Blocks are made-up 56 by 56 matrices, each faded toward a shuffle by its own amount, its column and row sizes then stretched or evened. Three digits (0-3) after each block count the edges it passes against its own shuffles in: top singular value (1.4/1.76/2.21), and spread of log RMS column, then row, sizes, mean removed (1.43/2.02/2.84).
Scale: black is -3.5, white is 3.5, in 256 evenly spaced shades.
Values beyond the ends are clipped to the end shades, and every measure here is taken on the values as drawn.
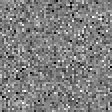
1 0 0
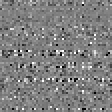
2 1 3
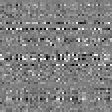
3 0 3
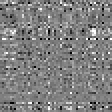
3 2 3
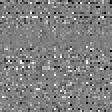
0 1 3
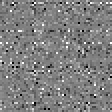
2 1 2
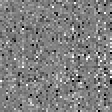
1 2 0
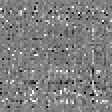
2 1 2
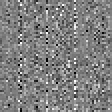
2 3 0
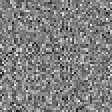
2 1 0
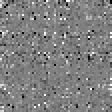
0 2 2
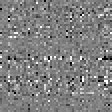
2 2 2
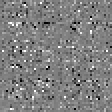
1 2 2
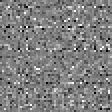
2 1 2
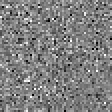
1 1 1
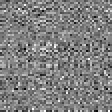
3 0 2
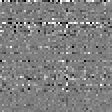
2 1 3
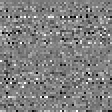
0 1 3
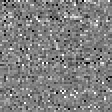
1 0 2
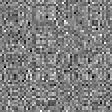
3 0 0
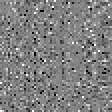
2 1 0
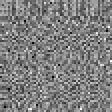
3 0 0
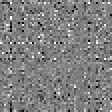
1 2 2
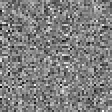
2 1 0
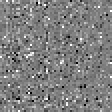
1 1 1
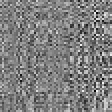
3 3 0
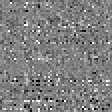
2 1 2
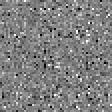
1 1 1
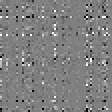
2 3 2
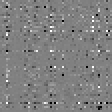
2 2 2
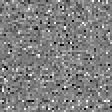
1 0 1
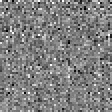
1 1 2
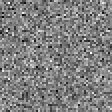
0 1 1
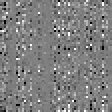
2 3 1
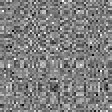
3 0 1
